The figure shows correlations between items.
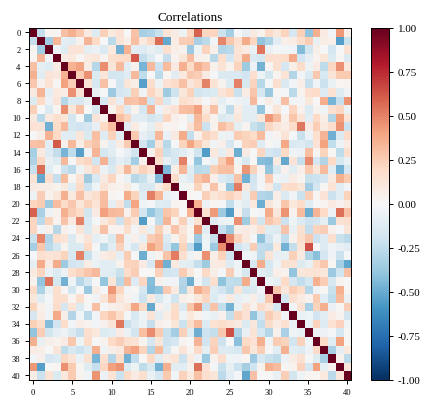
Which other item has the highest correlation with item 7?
5
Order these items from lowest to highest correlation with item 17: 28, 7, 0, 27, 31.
27, 7, 28, 31, 0
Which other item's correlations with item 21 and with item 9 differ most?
15
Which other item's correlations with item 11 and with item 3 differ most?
34
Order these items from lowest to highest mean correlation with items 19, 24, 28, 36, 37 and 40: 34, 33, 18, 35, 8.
33, 18, 34, 35, 8
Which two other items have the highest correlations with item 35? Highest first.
25, 15
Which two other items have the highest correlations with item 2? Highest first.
29, 12
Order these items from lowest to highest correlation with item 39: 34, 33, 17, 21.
33, 34, 17, 21
